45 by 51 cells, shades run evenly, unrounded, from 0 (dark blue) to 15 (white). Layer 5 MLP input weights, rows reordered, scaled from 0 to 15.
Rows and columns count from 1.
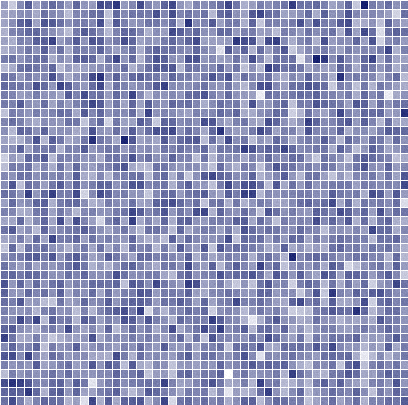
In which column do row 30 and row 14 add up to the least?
27
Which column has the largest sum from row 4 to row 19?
1
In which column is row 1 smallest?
46
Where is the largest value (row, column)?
42, 29
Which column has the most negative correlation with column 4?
17
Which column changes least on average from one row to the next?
25
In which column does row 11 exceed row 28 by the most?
49
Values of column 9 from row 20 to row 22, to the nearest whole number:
8 7 6
